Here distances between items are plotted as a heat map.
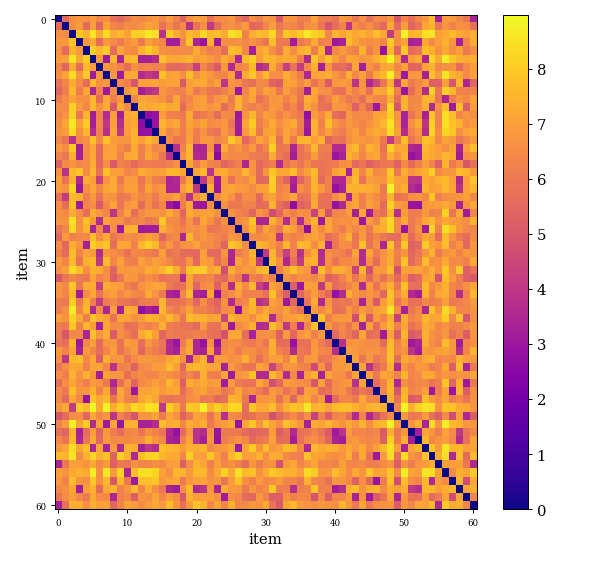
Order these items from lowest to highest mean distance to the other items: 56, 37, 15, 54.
15, 37, 54, 56
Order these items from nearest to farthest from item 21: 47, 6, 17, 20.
17, 20, 47, 6
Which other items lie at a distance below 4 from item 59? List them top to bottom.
8, 24, 43, 45, 49
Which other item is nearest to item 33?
35
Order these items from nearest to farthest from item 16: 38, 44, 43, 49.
38, 44, 49, 43
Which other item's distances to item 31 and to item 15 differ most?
2
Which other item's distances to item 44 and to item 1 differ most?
25
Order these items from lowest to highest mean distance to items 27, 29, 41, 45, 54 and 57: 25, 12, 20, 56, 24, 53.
24, 20, 25, 12, 53, 56
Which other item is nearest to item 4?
47
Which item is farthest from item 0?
54
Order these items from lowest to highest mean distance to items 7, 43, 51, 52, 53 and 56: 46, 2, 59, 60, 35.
59, 35, 46, 60, 2
